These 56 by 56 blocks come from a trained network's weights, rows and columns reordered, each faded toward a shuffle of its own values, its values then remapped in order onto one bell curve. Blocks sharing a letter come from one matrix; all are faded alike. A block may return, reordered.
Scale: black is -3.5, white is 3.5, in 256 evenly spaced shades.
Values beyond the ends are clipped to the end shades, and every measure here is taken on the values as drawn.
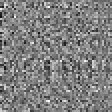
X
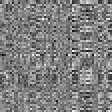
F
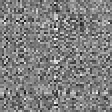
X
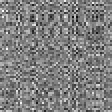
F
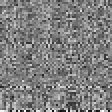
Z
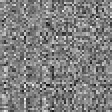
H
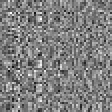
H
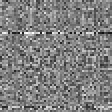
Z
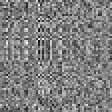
F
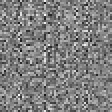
X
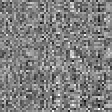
H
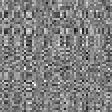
F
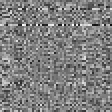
Z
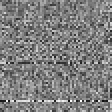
Z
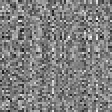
H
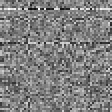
Z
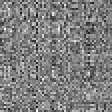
H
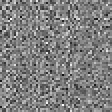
H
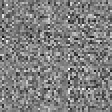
X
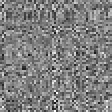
X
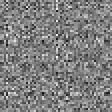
X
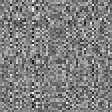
F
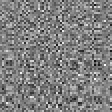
H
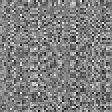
F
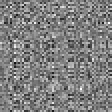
F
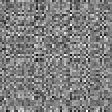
F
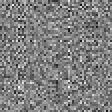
X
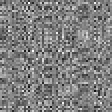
F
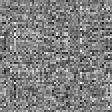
X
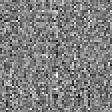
Z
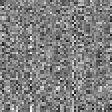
H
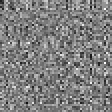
X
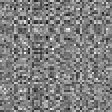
F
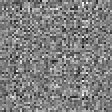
X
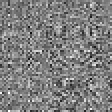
X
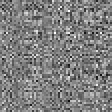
H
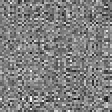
H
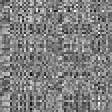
F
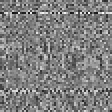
Z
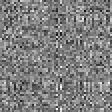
X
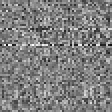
Z
